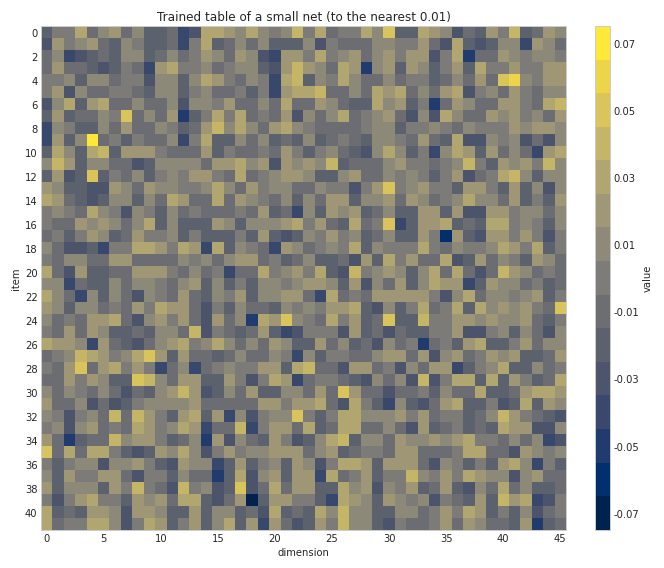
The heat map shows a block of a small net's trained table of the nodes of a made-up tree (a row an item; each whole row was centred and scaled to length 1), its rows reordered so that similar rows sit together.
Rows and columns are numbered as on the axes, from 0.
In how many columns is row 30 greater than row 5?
17
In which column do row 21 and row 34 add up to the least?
2
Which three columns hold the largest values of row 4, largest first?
41, 40, 22
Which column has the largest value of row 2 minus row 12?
24
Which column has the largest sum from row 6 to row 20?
30
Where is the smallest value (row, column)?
39, 18
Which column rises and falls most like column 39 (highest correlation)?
33
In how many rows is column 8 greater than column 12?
21
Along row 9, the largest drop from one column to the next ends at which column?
5
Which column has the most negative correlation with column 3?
25
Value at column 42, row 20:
0.01
